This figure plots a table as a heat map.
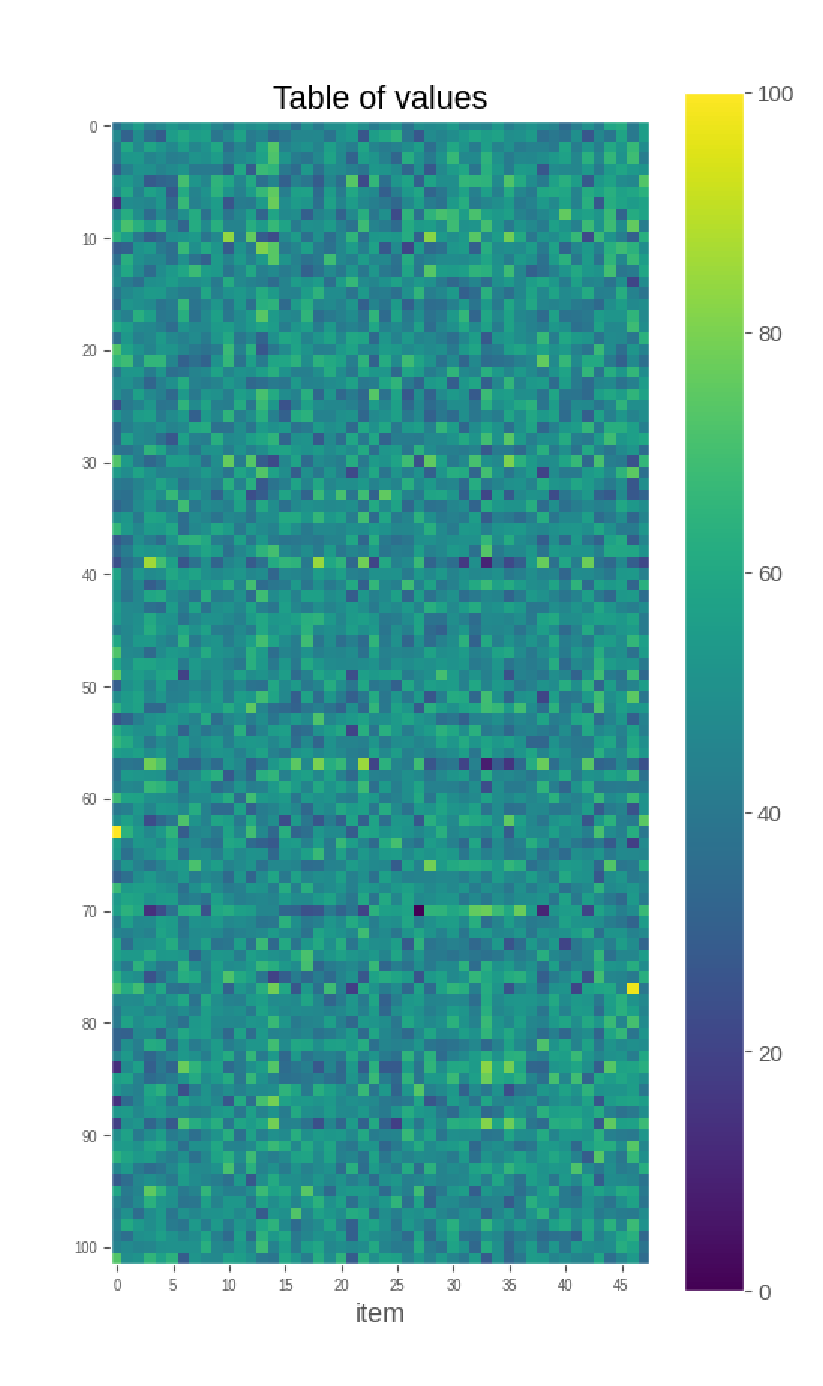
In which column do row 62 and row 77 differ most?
46
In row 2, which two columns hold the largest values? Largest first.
14, 46
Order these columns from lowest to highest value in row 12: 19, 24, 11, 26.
24, 11, 26, 19
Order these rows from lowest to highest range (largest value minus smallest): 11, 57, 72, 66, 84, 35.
72, 35, 66, 11, 84, 57
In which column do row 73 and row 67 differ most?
40
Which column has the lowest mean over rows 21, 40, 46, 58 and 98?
21
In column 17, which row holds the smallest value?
70
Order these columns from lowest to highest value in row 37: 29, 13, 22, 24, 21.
22, 24, 29, 13, 21
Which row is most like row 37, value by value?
81
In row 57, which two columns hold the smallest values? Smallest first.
33, 35
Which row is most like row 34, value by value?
25
